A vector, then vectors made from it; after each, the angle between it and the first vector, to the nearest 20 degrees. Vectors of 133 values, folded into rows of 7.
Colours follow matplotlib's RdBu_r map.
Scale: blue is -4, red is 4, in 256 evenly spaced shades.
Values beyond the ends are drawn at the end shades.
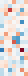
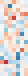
60 degrees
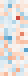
100 degrees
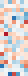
80 degrees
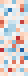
140 degrees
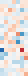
40 degrees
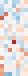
80 degrees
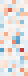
20 degrees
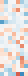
100 degrees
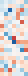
140 degrees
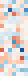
140 degrees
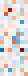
20 degrees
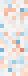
40 degrees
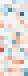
140 degrees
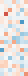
40 degrees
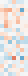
60 degrees
